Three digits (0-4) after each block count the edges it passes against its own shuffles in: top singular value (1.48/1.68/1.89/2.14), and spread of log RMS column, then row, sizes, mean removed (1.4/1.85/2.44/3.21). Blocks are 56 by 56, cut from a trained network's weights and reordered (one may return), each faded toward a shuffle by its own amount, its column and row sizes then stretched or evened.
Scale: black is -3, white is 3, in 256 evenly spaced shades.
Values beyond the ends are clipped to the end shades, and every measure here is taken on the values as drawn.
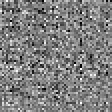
2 2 2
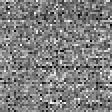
1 1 1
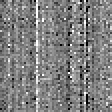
4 3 1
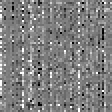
3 4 1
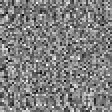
3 1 0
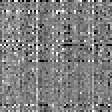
3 2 3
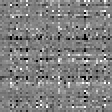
3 3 3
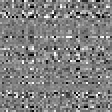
4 2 4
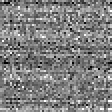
3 1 1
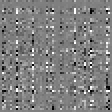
3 4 4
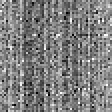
4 0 1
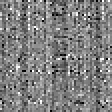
3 0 2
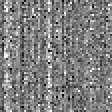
3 2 0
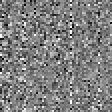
0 3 1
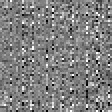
0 4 1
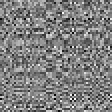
4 1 2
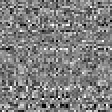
3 1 3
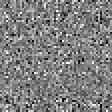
0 2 2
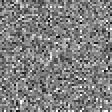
0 1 1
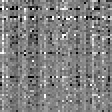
4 3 3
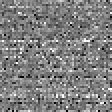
2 0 2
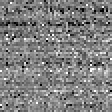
2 0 2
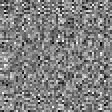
3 2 1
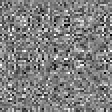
4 2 3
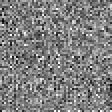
2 1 2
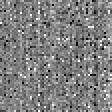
1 1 1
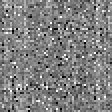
0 0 1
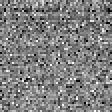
0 0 1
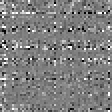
1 3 4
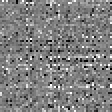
1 2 2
